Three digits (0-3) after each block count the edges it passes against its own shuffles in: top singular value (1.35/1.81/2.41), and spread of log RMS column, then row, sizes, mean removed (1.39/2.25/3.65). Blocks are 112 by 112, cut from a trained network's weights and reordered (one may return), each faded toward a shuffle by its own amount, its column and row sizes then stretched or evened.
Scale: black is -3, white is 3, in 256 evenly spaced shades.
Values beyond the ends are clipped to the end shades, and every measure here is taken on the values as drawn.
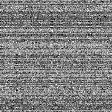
3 1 0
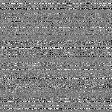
1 1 3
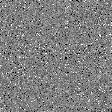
1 1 1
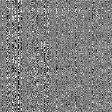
1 3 1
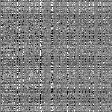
3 3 0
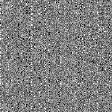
2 2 1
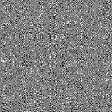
3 2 1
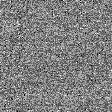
0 1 0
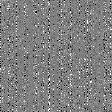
1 3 0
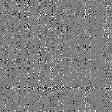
2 3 2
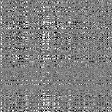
3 2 3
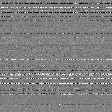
3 0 3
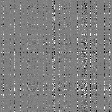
2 3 2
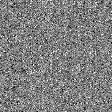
1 0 1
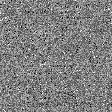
0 1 0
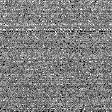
2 1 2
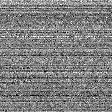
3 0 2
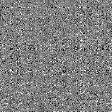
1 2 2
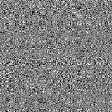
3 1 2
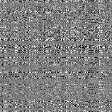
3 1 3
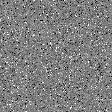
0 1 0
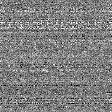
2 1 2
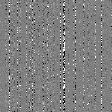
2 3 0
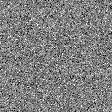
1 0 0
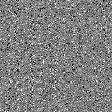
2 1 0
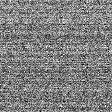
2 1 0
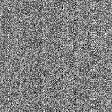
2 1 0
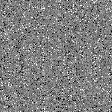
1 1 0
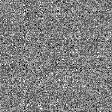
0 2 1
